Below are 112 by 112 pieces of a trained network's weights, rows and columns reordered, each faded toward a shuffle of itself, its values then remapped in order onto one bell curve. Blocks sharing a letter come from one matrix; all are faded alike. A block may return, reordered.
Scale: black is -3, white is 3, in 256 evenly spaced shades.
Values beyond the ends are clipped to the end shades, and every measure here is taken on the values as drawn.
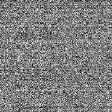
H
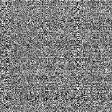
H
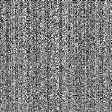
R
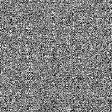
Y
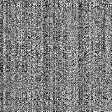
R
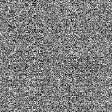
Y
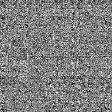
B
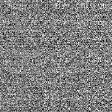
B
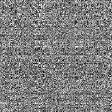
H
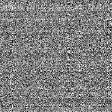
H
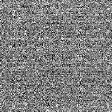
H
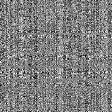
R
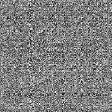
H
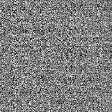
Y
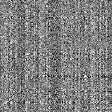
R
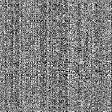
R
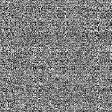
H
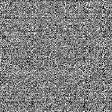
B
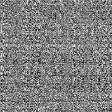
H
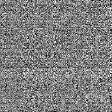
H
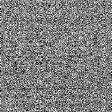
Y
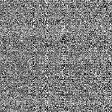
H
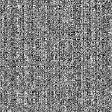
R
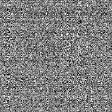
H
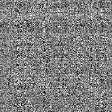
H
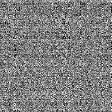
H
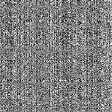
R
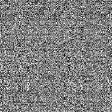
B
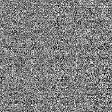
Y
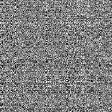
H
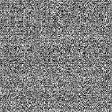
B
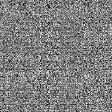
B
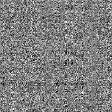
Y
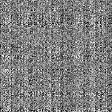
R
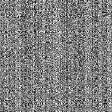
R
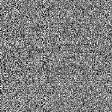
Y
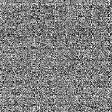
H
